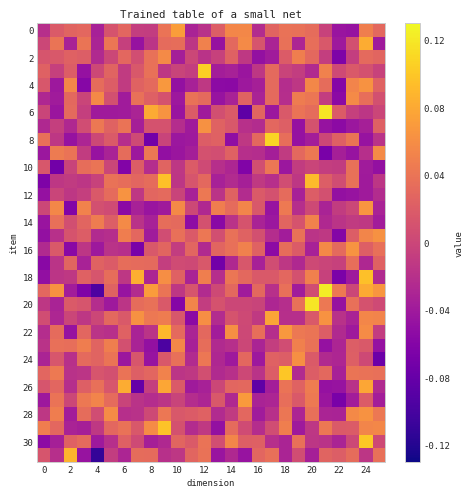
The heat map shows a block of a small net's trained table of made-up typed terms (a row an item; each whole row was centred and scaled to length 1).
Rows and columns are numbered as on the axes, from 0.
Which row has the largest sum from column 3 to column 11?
11
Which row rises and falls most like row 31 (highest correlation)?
3
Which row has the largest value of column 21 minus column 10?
6
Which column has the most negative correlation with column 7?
1
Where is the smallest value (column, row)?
4, 31
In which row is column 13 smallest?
17
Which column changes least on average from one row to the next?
10
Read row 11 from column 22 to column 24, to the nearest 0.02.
0 0.04 -0.04
